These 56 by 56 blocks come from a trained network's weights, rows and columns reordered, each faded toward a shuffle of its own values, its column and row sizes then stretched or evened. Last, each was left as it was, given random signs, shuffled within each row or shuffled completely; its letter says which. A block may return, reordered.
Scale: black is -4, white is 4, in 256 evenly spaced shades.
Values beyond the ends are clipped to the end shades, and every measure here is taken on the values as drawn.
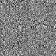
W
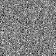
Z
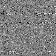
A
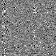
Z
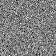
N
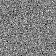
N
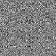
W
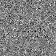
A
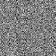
W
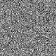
W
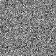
Z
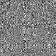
W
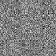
W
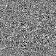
Z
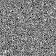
N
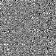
Z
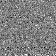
A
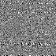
Z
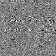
W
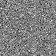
N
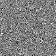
Z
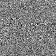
A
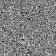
Z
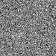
N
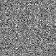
W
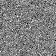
N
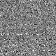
A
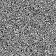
N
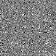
Z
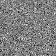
A
